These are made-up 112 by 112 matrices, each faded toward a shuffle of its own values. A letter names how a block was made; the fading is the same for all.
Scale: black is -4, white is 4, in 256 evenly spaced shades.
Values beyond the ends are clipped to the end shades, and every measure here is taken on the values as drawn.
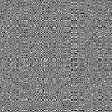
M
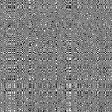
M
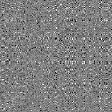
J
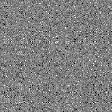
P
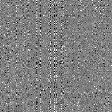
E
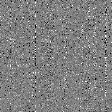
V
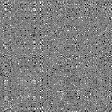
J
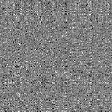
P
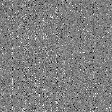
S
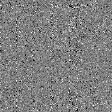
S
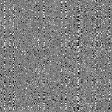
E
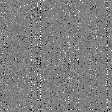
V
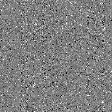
S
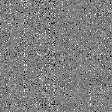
S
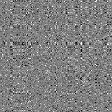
J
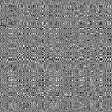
M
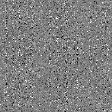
S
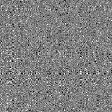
P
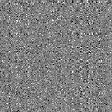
P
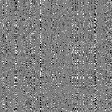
E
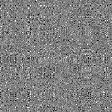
P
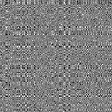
M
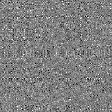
P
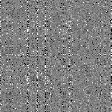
E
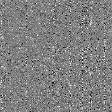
S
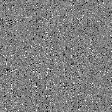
S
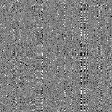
E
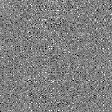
P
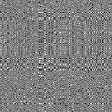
M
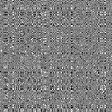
M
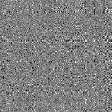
P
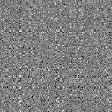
P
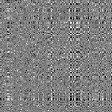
M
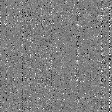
V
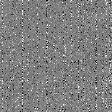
V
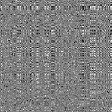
M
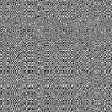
M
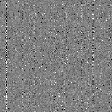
E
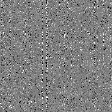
V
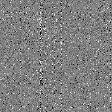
S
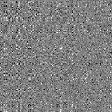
P
